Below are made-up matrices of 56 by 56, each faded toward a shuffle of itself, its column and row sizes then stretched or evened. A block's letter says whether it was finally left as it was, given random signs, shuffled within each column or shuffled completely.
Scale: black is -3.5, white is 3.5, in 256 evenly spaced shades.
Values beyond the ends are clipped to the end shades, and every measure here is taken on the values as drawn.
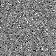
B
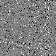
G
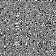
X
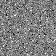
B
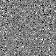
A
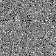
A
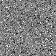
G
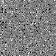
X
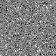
X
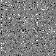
A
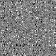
X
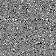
A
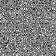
X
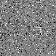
A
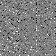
G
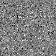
A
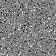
B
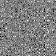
X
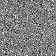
G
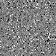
X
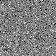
B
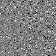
X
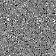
A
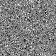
B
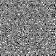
X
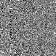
A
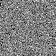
B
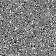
B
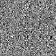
X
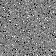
B
